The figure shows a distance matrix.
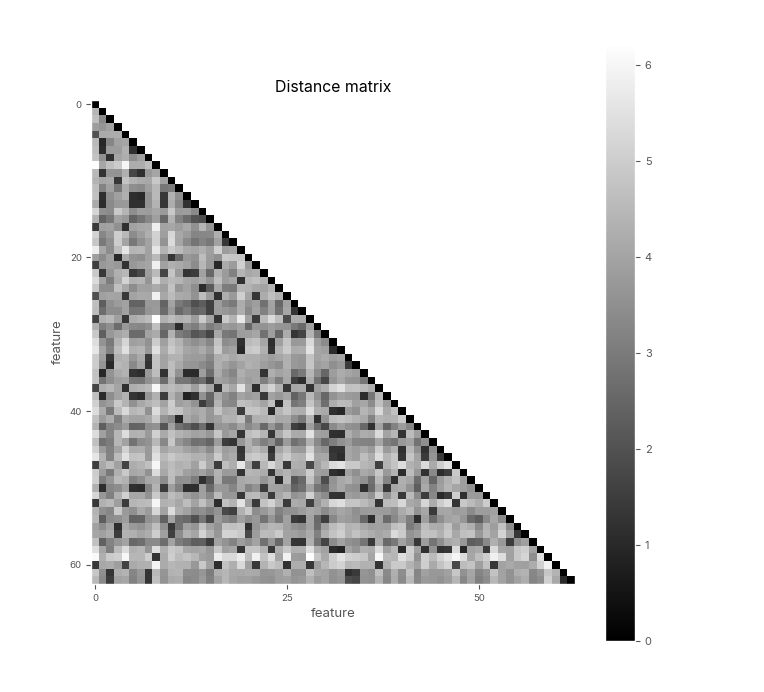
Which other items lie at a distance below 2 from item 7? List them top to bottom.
2, 33, 34, 61, 62
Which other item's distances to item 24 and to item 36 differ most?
39
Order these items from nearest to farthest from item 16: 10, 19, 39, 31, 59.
10, 39, 31, 19, 59
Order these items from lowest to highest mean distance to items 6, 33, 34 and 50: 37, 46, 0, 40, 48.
48, 40, 46, 37, 0
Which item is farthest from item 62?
59
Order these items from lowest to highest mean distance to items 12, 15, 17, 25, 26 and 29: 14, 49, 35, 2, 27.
27, 35, 49, 14, 2
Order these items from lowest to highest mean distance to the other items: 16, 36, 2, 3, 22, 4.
36, 2, 22, 16, 3, 4
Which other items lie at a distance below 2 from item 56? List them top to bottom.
3, 10, 20, 55
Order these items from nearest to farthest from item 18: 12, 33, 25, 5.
5, 12, 25, 33
